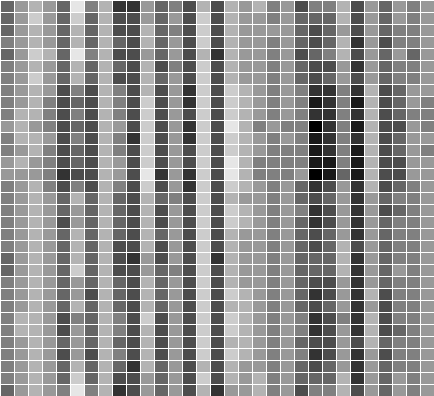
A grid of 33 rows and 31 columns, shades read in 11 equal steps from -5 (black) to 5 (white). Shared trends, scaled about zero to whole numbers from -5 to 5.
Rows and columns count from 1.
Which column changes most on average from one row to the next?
6
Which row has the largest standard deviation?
15
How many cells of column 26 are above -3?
8
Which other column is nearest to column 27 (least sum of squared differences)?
18
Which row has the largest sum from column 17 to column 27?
1
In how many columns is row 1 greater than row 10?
13
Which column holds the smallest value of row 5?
16
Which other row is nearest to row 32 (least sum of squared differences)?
23
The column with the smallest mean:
26
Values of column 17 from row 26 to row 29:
2 3 3 2
